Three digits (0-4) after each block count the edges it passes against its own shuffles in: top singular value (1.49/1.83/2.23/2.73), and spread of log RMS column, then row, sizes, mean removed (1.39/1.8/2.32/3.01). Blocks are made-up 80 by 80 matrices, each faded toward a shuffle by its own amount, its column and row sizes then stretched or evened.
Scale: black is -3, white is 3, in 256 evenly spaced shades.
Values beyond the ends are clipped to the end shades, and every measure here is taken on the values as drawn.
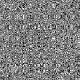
3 2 2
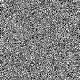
2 1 0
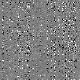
1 4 3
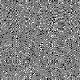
3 2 0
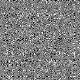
1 3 3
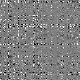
2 4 4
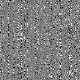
1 4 0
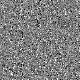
0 2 0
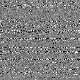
0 0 4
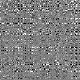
3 3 4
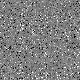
0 1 1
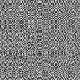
4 3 1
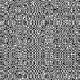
4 2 0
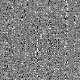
1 3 0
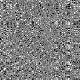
3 2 0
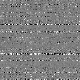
3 1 4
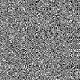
3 2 0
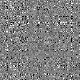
1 3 4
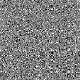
2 1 2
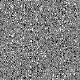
0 3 0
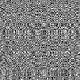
4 0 2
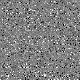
0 1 3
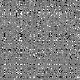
3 3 3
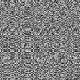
4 0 2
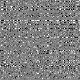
3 1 4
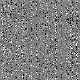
0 4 0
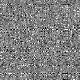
2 0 3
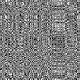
4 3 1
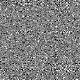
1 1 3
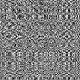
4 2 3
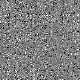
0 3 2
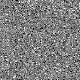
1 1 1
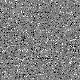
0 1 2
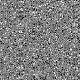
2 1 0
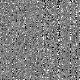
0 4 1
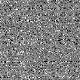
1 0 3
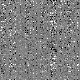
1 4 2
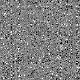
1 3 1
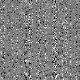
2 4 1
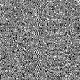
2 1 0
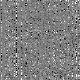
1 4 1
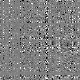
1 4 4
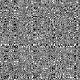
3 2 3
